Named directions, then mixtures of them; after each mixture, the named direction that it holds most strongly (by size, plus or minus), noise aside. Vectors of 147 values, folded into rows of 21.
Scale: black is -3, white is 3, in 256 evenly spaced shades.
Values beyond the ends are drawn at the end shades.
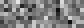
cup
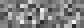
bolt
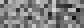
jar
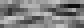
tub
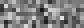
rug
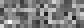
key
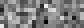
rug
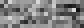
tub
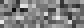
cup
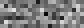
rug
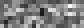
tub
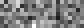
cup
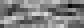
tub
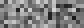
jar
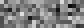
cup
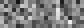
cup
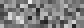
bolt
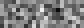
rug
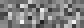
bolt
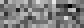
jar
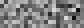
jar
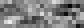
tub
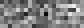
jar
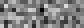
rug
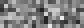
rug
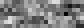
tub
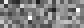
jar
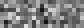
rug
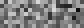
jar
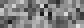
key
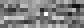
tub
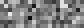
cup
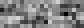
tub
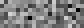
jar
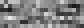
tub
